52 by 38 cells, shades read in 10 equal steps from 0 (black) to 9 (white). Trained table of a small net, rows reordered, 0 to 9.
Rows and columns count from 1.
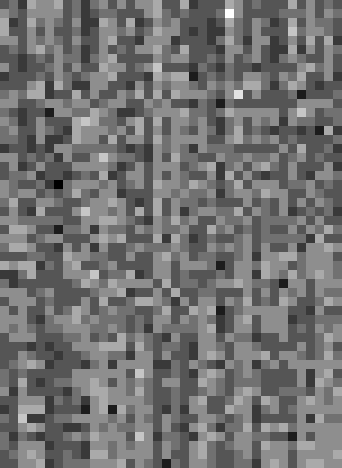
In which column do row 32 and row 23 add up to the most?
13
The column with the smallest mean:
25
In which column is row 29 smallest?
29
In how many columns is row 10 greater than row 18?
13
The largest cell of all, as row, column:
2, 26
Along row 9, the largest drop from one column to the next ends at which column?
22
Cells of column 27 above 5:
7
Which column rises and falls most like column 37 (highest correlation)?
17
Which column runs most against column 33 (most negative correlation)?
23
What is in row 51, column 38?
6
